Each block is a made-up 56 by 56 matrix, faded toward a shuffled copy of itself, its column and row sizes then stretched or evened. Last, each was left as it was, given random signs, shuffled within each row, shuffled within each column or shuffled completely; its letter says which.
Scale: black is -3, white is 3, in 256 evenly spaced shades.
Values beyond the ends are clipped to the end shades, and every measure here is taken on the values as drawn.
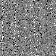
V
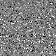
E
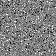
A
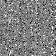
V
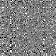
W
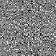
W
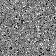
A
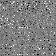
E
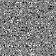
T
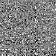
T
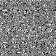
E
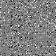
T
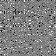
W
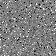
A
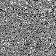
E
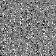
V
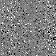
V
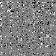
T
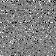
E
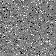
A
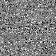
E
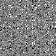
T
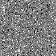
V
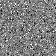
A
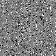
V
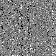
V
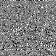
E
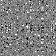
W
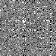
W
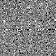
T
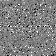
E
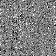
V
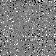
T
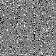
V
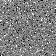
A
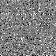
E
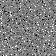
A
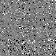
T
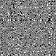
W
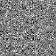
W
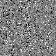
V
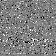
E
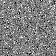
A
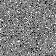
A
